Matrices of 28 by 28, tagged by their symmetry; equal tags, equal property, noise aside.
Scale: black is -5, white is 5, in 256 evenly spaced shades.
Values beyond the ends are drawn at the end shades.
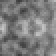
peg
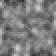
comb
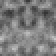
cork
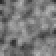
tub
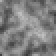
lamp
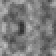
peg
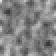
comb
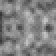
peg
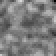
tub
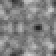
peg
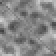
comb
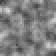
comb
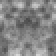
cork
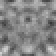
cork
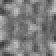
peg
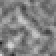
lamp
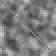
tub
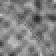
lamp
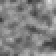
tub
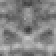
cork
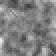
tub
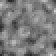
lamp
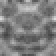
cork
